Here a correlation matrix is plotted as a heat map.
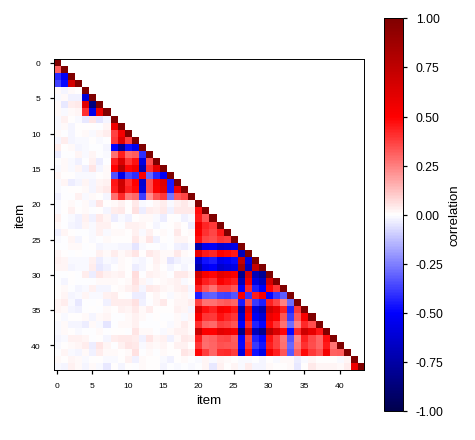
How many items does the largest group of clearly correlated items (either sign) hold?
22
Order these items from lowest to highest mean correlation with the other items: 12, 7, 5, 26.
26, 12, 5, 7
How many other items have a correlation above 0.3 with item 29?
3
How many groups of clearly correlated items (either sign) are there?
5
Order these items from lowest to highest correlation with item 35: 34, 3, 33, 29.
29, 33, 3, 34
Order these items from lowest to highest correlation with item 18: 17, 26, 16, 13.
16, 26, 13, 17
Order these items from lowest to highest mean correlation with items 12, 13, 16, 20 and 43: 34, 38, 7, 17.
17, 7, 34, 38
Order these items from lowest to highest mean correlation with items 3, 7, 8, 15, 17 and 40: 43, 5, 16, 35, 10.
16, 5, 43, 35, 10
